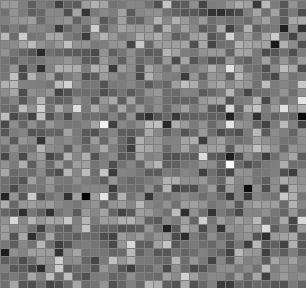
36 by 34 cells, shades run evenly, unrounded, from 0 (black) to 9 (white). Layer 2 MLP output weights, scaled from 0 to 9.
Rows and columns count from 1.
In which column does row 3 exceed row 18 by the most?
23
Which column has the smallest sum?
13
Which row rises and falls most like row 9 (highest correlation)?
16
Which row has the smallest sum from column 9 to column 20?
15
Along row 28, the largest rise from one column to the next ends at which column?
34
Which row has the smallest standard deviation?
26
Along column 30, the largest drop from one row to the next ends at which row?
30
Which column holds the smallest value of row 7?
5
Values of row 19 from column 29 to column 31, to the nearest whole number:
7 6 5
